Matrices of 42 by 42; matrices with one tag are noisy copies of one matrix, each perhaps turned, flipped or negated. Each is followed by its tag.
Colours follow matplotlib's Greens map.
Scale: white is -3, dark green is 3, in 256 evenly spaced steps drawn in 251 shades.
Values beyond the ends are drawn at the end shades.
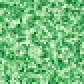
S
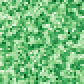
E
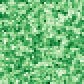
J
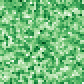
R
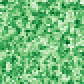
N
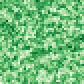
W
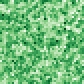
J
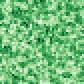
N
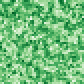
E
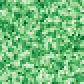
W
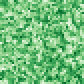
J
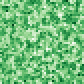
S
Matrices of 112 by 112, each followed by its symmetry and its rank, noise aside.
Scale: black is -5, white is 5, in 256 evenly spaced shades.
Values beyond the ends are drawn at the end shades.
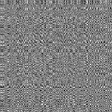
antisymmetric, rank six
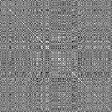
symmetric, rank four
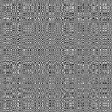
no symmetry, rank three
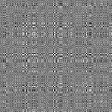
symmetric, rank three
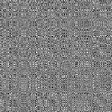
antisymmetric, rank six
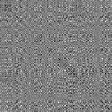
symmetric, rank six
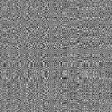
no symmetry, rank six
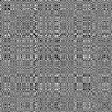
symmetric, rank three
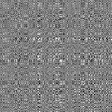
symmetric, rank four
